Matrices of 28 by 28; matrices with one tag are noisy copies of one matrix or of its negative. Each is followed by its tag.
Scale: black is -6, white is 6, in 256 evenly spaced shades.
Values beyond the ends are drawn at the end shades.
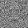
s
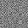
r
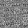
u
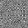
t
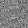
s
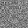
s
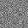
r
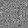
t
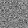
s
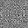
t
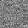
u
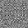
t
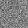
s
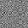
r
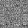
u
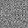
t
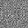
t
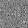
t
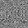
t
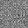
t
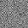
r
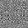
t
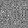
t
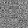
s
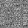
u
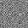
r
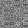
u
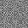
r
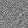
r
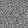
r
